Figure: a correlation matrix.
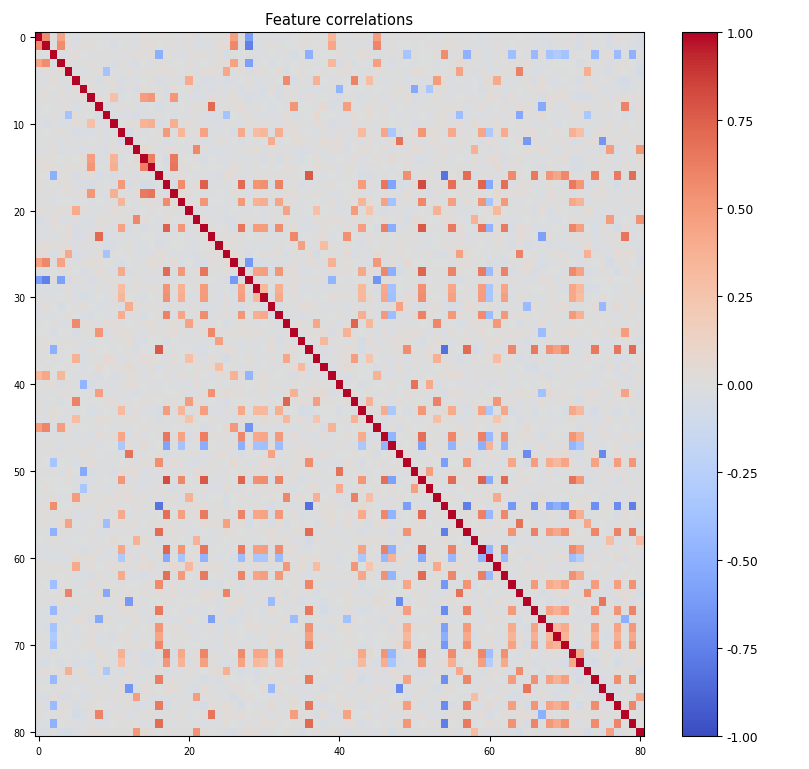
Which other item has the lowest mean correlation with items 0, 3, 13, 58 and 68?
28
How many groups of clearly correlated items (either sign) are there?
11
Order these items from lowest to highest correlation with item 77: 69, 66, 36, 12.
12, 69, 66, 36
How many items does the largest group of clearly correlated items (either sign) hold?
18
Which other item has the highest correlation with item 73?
64
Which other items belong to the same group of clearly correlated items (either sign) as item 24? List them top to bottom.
35, 38
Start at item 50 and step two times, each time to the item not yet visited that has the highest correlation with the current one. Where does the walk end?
52
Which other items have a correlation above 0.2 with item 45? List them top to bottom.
0, 1, 3, 26, 39
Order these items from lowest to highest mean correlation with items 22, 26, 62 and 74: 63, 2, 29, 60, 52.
60, 2, 52, 63, 29
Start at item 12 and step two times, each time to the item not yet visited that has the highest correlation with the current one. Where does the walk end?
31
